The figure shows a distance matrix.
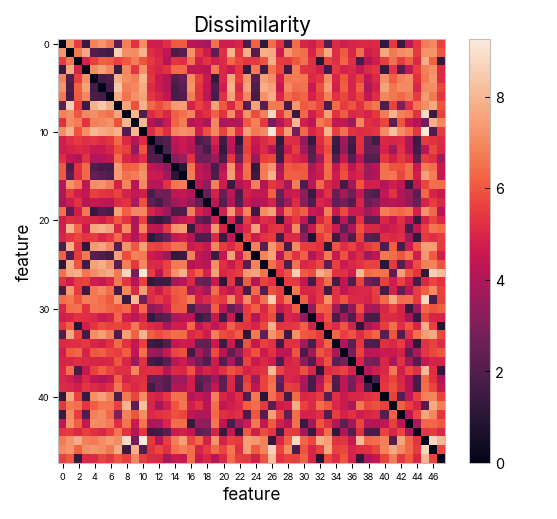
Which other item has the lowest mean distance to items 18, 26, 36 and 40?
12
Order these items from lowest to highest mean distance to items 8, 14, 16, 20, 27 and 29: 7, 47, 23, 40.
47, 40, 23, 7
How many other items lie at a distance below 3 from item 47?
3
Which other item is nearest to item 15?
14
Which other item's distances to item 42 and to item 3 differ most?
7
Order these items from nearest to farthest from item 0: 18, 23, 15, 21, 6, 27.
23, 18, 21, 27, 15, 6
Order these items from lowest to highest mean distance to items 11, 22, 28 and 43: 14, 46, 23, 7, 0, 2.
0, 23, 7, 14, 2, 46
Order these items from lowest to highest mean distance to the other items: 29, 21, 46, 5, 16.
16, 21, 5, 29, 46
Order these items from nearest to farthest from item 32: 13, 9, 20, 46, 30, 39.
13, 39, 20, 46, 30, 9
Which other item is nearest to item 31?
22
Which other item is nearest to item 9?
41
